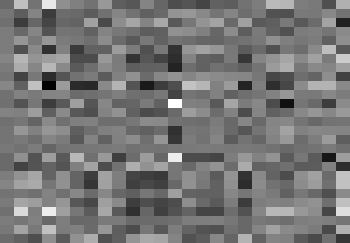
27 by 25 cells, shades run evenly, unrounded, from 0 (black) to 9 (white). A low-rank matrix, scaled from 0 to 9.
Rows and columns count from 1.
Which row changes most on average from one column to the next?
10
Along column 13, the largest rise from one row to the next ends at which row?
12
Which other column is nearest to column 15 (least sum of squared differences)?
9
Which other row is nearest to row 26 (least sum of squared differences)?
5
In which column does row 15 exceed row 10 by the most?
4
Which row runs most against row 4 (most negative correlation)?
14
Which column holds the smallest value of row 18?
24
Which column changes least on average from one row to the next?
1
